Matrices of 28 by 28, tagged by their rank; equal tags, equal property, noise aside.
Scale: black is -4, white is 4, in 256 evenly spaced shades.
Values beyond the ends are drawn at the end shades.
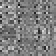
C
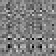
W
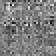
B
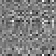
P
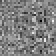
B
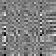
W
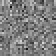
B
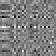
W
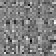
B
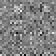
P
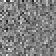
B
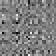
P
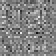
B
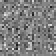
B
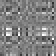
W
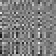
W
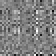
W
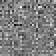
P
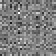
C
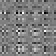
W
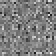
P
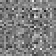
C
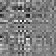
C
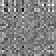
W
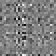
C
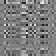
W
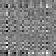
W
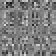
C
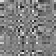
C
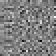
P
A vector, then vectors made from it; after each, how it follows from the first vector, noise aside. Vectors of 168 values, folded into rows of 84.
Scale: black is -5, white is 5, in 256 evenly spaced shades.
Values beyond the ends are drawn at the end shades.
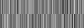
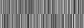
negated.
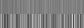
negated, partly zeroed.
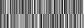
wrapped around, scaled up.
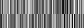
scaled up.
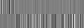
negated, partly zeroed.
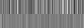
negated, partly zeroed.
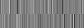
partly zeroed.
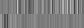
negated, partly zeroed.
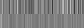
negated, partly zeroed.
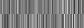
negated.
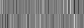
negated, partly zeroed.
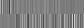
negated, partly zeroed.
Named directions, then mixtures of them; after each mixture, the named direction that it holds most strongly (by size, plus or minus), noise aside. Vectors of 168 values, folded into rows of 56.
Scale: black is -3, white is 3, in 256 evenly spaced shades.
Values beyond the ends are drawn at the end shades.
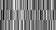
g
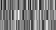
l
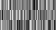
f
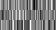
f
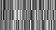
l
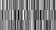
l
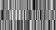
f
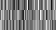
g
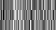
g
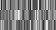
l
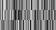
l
